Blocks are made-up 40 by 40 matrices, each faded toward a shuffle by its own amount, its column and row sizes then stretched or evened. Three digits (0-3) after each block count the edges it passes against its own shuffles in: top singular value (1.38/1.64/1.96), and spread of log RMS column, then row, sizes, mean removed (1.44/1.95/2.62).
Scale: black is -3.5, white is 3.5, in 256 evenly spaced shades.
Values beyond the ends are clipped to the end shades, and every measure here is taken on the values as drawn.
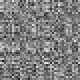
3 1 1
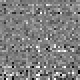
1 1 3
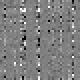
1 3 1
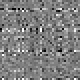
3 1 3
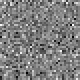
2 0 1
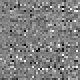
2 1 2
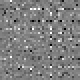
2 1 2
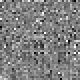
2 1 1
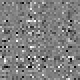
0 2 2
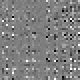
1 3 2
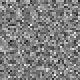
2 0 0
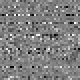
1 0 3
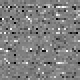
2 1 2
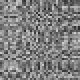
3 1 1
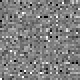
2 1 1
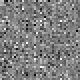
0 2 1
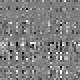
3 2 3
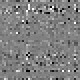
0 2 3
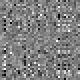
3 2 1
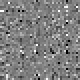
0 2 1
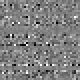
1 1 3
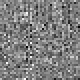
2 1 0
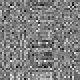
3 1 1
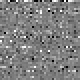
1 0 2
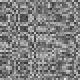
3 0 0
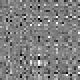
3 3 2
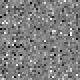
0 2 0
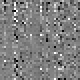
1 3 1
